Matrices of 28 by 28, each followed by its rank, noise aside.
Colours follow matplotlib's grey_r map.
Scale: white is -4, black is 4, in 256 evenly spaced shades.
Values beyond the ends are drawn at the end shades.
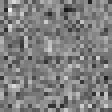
six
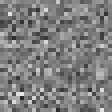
six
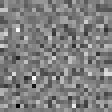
six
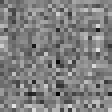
six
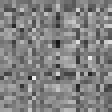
three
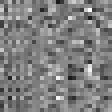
four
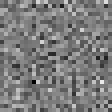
six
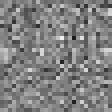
six
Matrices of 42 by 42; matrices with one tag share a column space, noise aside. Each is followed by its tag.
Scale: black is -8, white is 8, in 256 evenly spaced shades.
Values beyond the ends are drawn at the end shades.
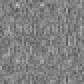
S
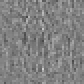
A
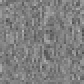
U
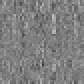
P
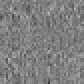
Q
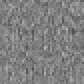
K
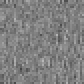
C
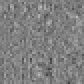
Q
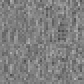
U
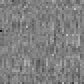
C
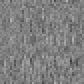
C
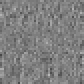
Q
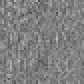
A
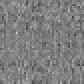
P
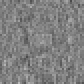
C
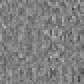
K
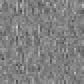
S
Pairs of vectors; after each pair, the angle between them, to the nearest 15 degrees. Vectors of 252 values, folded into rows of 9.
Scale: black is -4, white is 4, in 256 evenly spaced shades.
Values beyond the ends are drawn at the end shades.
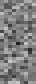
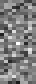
165 degrees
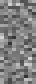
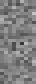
120 degrees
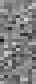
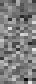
135 degrees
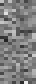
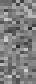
105 degrees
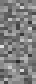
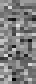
120 degrees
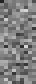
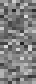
120 degrees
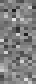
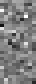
105 degrees
